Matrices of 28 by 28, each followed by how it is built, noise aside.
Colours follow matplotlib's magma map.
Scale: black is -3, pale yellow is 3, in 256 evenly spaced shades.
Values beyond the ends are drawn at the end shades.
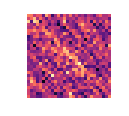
Toeplitz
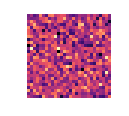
noise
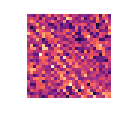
Toeplitz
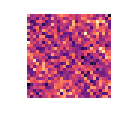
Toeplitz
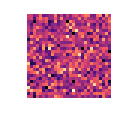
noise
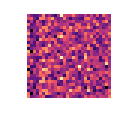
repeating rows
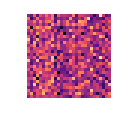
repeating rows
